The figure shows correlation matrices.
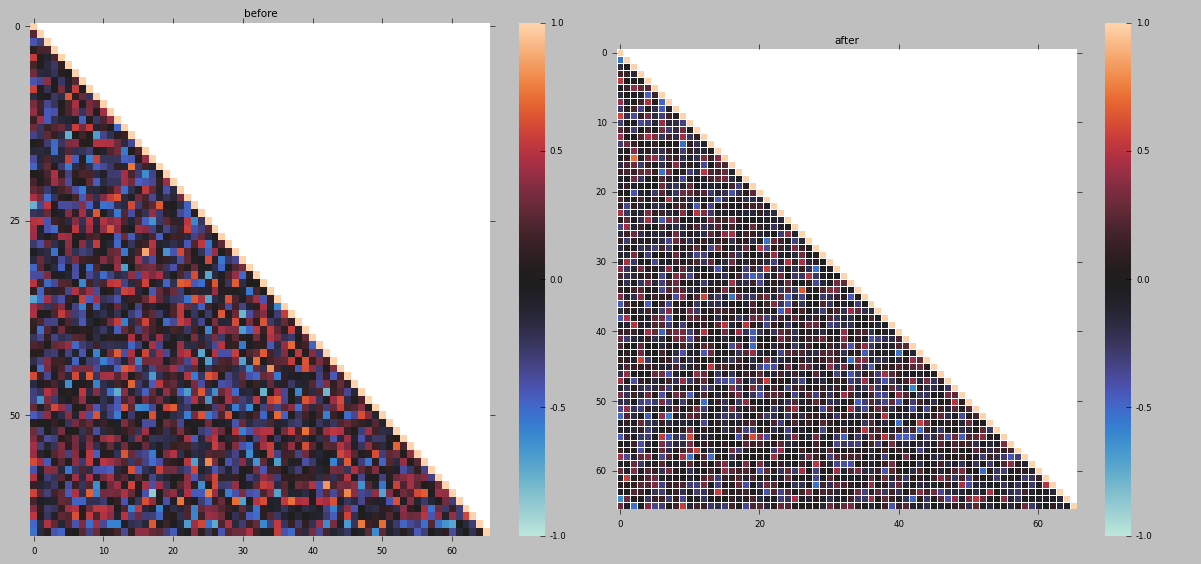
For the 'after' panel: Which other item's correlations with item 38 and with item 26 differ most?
60
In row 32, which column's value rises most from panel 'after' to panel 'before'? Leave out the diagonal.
43
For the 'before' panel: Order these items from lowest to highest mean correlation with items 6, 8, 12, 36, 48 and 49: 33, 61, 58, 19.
61, 19, 33, 58
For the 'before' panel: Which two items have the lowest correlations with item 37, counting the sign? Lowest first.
30, 65
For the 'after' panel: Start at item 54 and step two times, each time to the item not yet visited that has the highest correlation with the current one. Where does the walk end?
12
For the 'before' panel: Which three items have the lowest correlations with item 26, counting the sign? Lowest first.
64, 47, 3
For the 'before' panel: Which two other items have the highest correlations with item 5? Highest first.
9, 17
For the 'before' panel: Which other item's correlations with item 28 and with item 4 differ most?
35
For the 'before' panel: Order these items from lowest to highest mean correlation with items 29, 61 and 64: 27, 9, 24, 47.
47, 24, 9, 27
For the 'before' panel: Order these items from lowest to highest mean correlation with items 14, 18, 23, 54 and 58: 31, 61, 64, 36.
64, 31, 36, 61
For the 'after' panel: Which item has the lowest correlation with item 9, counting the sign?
13
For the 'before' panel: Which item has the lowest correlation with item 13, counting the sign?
31
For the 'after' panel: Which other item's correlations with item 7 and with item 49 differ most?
37
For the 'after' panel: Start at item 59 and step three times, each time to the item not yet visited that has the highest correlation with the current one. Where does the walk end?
55
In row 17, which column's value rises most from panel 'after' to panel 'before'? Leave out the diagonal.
50
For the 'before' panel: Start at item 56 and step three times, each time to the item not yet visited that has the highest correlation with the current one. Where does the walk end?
45
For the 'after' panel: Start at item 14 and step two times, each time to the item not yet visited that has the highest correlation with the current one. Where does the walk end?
53
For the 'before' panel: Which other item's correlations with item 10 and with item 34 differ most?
44
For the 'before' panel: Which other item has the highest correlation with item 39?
52
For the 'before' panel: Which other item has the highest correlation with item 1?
25
